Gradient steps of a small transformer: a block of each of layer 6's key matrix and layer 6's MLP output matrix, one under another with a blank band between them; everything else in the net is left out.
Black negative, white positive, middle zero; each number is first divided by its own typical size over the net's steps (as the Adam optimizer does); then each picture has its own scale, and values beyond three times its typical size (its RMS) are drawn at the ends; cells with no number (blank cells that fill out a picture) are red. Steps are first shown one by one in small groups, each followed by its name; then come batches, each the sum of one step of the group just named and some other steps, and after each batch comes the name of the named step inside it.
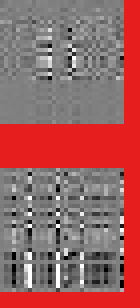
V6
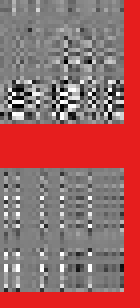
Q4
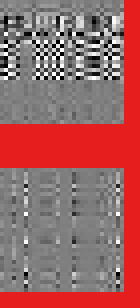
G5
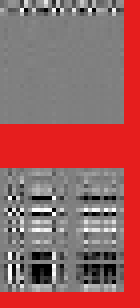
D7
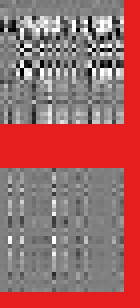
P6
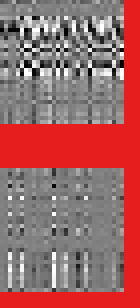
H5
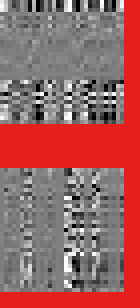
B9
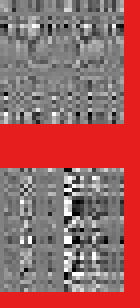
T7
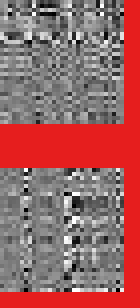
T7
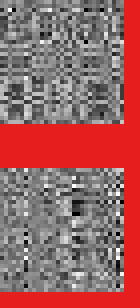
T7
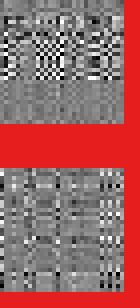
G5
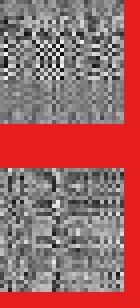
G5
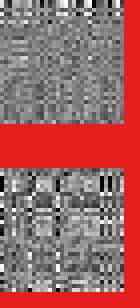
V6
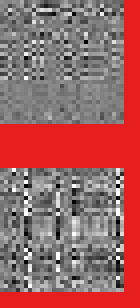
V6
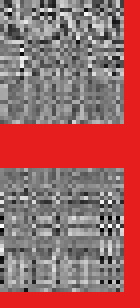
H5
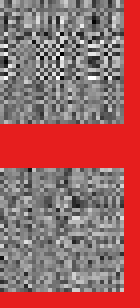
G5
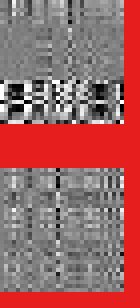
Q4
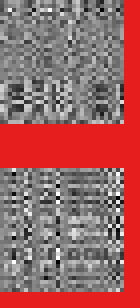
Q4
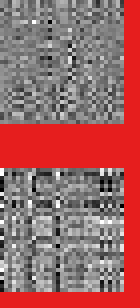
Q4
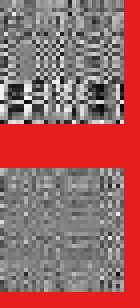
G5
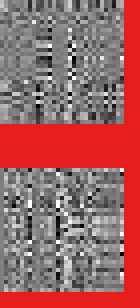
B9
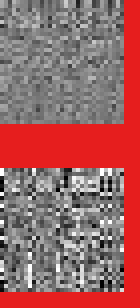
V6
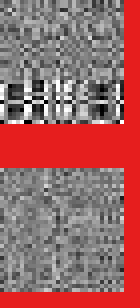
H5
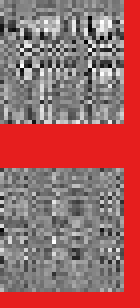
P6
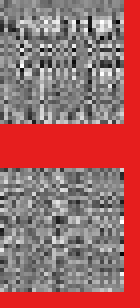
P6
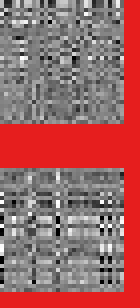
V6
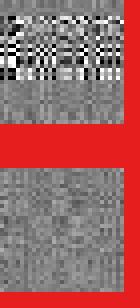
P6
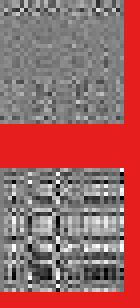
D7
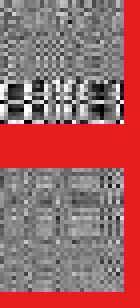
G5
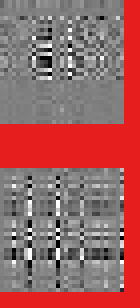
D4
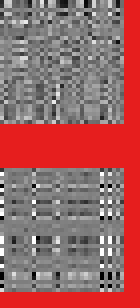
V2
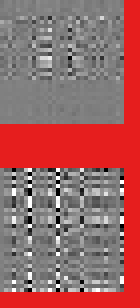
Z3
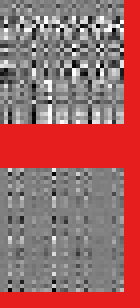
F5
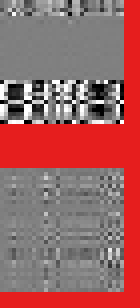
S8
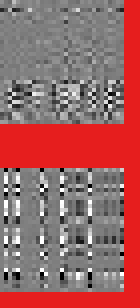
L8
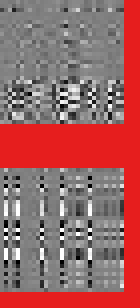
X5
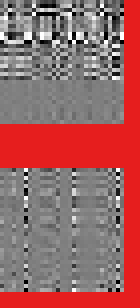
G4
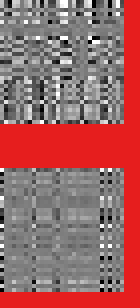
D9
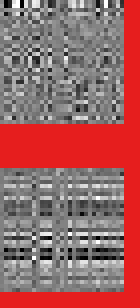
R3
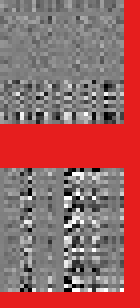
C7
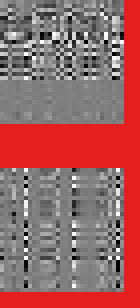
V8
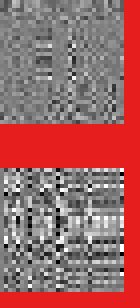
L8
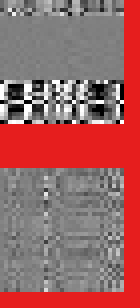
S8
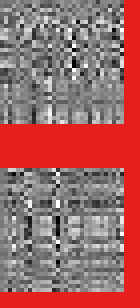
F5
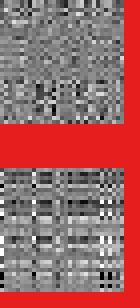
V2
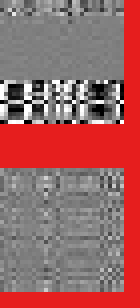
S8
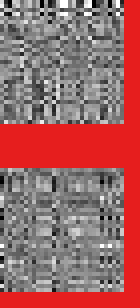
D9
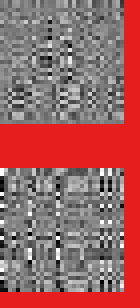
D4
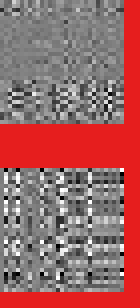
L8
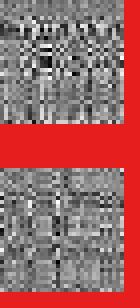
D4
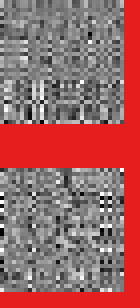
L8
